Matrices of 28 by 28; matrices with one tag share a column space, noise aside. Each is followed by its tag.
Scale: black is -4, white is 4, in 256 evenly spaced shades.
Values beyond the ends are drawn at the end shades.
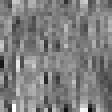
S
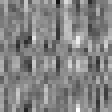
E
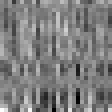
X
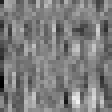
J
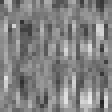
J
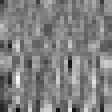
S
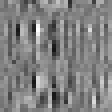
J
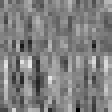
S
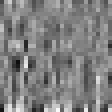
S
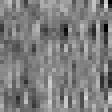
J
